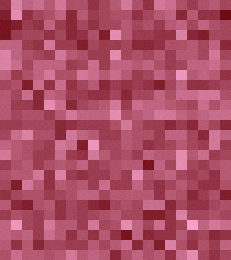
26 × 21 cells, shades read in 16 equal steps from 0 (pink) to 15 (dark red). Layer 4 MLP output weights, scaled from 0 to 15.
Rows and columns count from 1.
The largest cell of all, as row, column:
2, 21
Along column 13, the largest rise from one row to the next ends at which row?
25
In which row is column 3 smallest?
14
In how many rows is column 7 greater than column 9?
14
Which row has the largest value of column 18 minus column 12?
13
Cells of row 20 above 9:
6
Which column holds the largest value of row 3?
1
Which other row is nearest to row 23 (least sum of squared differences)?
7
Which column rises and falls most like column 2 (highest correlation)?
18
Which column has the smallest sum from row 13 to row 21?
17
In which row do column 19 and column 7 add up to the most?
4
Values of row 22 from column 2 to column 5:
8 9 10 8
